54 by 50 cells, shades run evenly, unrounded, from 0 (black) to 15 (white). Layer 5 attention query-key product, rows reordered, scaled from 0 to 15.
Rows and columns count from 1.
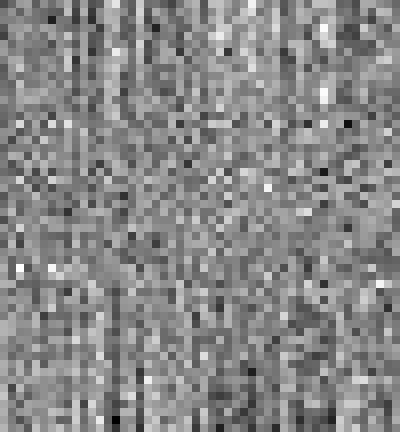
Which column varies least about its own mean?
30
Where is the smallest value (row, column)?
53, 15
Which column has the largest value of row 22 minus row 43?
31
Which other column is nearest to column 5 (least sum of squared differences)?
22
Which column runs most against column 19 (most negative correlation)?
18
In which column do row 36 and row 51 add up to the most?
12
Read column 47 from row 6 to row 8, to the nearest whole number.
5 6 8
